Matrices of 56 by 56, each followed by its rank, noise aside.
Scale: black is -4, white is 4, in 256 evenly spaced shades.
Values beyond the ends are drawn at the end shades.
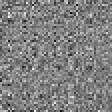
seven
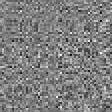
six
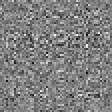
seven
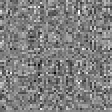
five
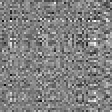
five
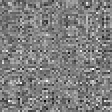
eight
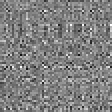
five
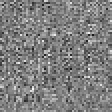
eight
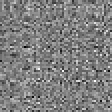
eight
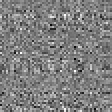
six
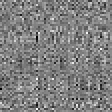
six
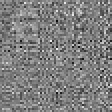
five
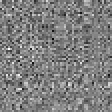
six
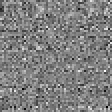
eight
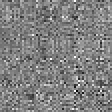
eight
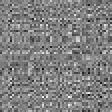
five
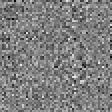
eight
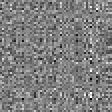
five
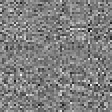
six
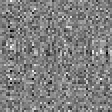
eight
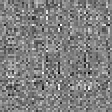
five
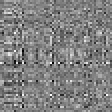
five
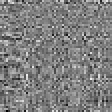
five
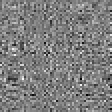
seven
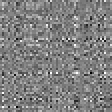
five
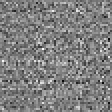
seven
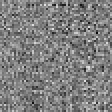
seven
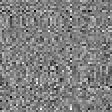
seven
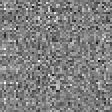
seven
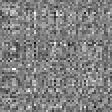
six
